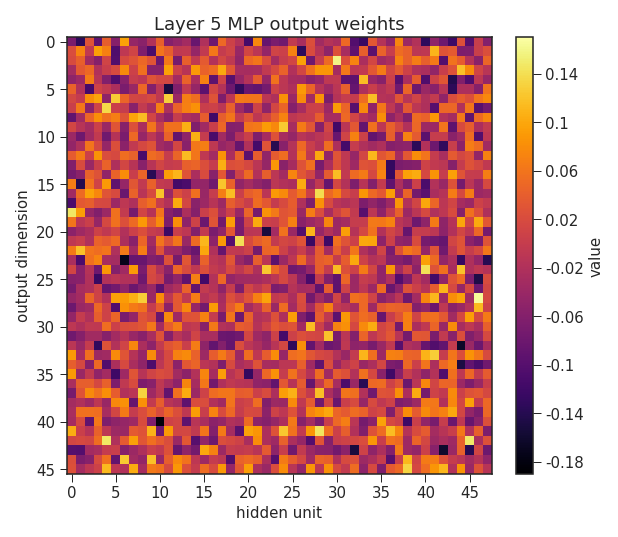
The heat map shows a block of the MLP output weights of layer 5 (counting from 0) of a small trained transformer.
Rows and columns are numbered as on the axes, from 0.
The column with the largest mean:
24
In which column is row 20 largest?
27
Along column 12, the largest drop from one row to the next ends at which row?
15
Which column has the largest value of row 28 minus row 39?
46
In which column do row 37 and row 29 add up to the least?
30
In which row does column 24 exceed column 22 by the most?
20
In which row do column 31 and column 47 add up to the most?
29
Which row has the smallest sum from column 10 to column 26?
5
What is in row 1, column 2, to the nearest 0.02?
0
